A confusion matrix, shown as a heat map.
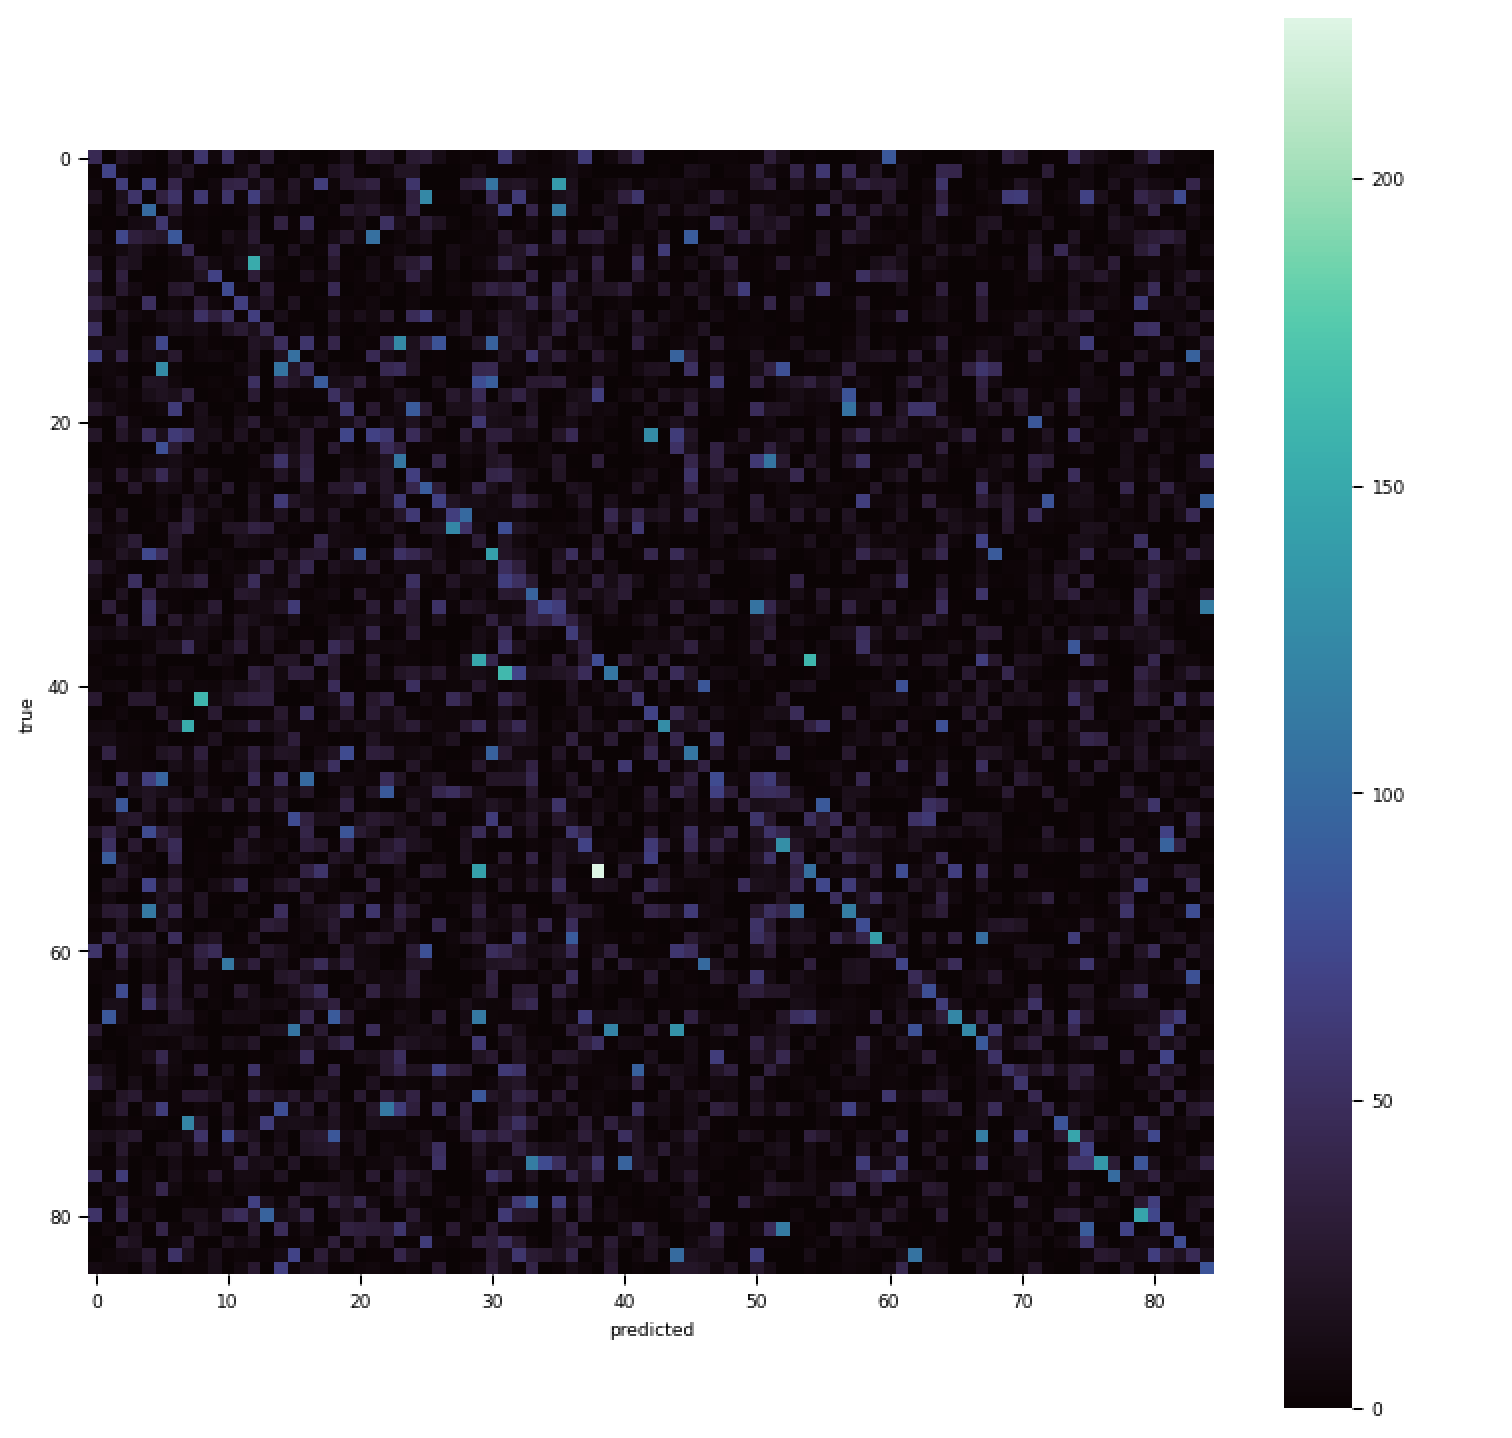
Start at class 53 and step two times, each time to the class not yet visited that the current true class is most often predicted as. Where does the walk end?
55
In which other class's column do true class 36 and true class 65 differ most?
29
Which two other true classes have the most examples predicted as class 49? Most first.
10, 55
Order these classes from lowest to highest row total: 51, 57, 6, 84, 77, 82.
84, 82, 77, 6, 51, 57
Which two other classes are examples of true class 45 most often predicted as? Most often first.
30, 19
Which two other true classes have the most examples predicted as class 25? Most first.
3, 60
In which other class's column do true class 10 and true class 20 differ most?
71
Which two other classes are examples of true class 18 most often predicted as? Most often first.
57, 38
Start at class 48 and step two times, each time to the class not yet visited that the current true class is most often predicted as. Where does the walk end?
5
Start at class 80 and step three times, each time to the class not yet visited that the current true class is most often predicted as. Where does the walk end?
67
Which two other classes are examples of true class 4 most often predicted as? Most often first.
35, 31
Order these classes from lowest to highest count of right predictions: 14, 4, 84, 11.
14, 11, 84, 4
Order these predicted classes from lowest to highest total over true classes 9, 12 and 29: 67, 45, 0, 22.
45, 22, 0, 67
